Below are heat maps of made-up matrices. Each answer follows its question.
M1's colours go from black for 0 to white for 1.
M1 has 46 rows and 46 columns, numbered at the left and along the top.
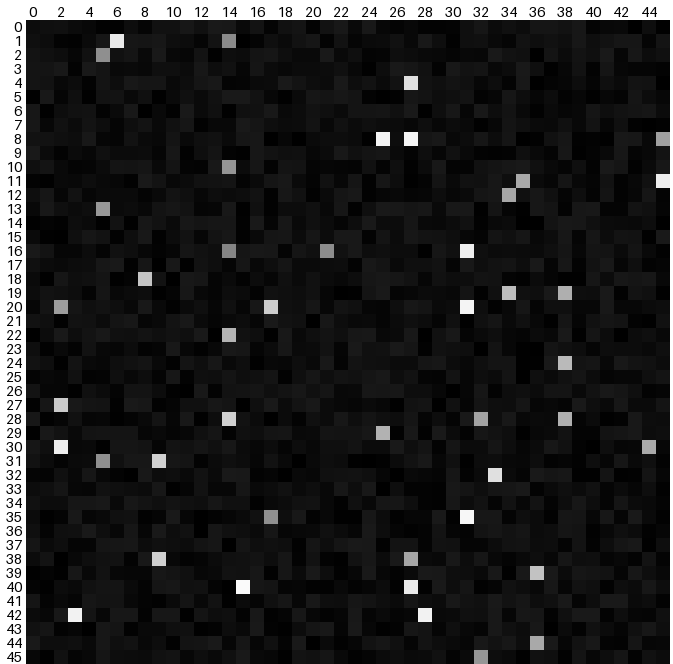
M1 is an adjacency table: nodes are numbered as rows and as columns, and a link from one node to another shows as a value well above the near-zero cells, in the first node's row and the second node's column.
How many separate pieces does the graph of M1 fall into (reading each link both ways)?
8
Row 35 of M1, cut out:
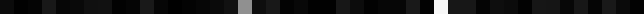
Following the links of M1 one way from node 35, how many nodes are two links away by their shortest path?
2
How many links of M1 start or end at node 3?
1
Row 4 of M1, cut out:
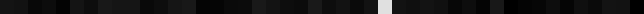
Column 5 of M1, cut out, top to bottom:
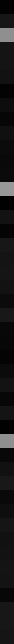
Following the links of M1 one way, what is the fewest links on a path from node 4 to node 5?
3
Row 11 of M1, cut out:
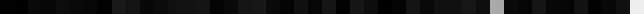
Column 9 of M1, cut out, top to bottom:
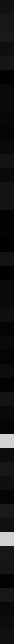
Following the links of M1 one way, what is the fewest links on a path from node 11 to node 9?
3
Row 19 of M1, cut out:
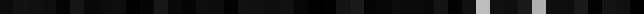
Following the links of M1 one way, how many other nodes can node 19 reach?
6
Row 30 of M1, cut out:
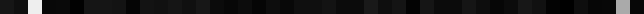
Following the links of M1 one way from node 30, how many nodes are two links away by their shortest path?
2
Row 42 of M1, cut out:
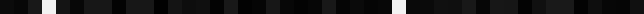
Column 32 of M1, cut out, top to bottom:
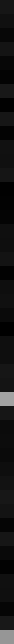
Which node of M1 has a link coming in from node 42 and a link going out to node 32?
node 28
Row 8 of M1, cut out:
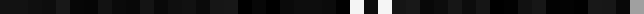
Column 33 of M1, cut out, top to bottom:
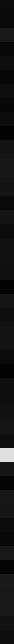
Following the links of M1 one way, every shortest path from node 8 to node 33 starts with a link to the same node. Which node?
node 45
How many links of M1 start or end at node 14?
5
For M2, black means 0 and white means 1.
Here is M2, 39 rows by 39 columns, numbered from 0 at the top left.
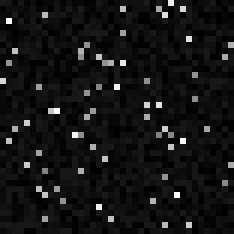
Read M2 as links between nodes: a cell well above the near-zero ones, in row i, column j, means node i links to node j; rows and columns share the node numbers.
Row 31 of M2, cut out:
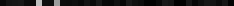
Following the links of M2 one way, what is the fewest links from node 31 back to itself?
2
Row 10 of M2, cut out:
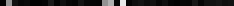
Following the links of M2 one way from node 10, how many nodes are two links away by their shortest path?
7
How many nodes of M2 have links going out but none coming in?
7
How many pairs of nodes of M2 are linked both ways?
3
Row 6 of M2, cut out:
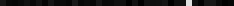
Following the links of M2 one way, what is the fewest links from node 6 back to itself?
2
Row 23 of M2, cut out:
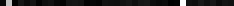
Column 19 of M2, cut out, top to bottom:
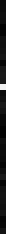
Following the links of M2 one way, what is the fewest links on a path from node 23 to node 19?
7
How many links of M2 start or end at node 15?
3
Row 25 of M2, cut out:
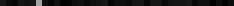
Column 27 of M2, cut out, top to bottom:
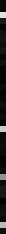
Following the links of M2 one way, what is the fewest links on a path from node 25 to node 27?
5
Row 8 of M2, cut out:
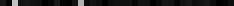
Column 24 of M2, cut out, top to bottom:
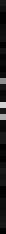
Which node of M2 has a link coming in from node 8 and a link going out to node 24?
node 13
